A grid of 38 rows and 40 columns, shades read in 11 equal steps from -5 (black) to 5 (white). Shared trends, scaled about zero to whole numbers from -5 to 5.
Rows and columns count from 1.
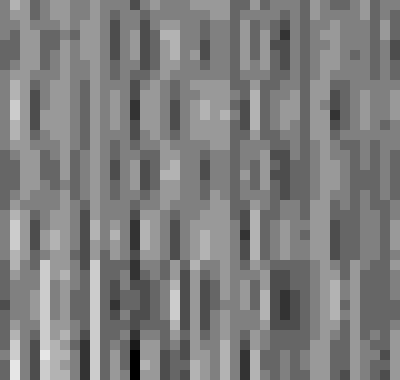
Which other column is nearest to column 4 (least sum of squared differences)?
25
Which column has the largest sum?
10
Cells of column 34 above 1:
4
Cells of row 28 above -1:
23
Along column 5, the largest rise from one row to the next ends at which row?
27
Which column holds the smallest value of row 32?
29
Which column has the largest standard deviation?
14
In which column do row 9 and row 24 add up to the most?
2
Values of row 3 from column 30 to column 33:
0 -1 0 0
